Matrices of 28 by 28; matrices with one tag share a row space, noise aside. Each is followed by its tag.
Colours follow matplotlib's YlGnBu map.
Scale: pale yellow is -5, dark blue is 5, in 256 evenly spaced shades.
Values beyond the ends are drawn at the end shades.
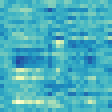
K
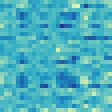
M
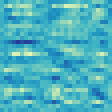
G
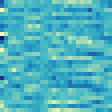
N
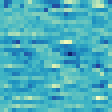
G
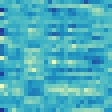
N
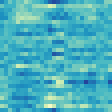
K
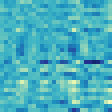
M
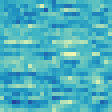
G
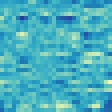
M
